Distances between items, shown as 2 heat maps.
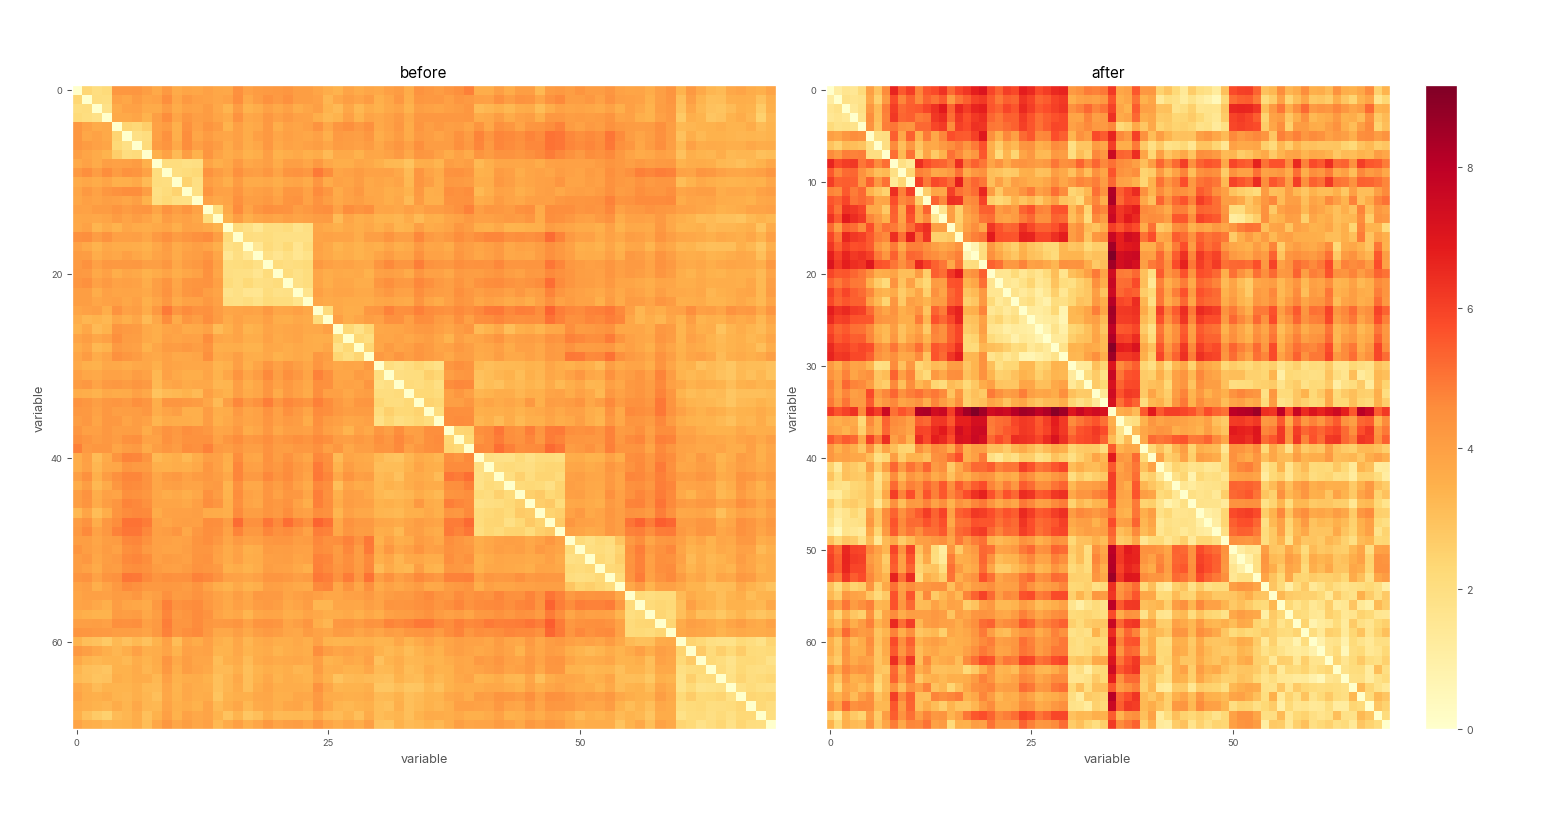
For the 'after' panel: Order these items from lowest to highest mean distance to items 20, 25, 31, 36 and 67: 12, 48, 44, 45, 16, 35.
12, 45, 48, 44, 16, 35
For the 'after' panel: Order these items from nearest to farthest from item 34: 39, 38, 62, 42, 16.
39, 42, 62, 16, 38
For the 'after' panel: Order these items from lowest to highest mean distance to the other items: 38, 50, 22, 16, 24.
22, 50, 24, 16, 38
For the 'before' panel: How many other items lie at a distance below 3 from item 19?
8
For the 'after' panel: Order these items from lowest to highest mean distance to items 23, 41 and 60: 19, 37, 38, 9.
9, 19, 37, 38
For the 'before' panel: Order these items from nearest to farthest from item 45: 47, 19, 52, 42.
42, 47, 52, 19
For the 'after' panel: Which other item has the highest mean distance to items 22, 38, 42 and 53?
35
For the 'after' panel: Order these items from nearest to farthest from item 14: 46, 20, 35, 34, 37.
34, 20, 46, 37, 35
